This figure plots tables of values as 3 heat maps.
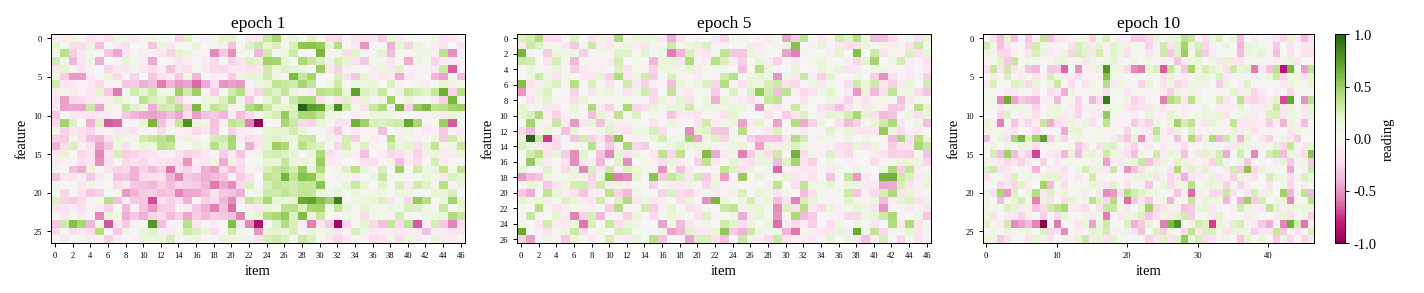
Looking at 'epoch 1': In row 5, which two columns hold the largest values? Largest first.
27, 29
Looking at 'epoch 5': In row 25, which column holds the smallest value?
31
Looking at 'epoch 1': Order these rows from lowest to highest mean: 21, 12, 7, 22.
12, 22, 21, 7
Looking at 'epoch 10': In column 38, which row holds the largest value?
20
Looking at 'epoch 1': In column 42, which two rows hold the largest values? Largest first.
9, 21
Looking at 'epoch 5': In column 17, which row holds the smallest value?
2
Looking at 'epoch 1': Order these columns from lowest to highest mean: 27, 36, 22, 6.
6, 22, 36, 27
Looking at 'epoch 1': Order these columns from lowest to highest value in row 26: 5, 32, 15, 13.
32, 5, 15, 13
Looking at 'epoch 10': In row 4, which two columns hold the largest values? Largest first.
17, 43
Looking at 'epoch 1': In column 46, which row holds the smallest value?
5
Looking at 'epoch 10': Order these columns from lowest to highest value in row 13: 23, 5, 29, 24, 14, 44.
44, 23, 14, 24, 29, 5
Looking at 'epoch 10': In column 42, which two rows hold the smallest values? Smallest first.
4, 8
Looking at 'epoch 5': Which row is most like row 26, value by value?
12
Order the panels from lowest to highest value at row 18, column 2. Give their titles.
epoch 5, epoch 1, epoch 10
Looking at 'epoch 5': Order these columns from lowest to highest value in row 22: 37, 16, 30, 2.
16, 37, 30, 2
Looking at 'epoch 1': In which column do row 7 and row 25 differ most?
44
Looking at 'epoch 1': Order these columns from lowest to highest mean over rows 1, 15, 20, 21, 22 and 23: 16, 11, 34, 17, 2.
11, 17, 16, 2, 34
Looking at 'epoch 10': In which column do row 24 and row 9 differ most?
8
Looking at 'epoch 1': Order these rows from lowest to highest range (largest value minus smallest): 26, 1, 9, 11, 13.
26, 13, 1, 9, 11
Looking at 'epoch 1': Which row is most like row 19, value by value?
17
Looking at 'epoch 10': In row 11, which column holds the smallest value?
2
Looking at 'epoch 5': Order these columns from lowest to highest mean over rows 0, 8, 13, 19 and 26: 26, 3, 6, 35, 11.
3, 26, 6, 35, 11
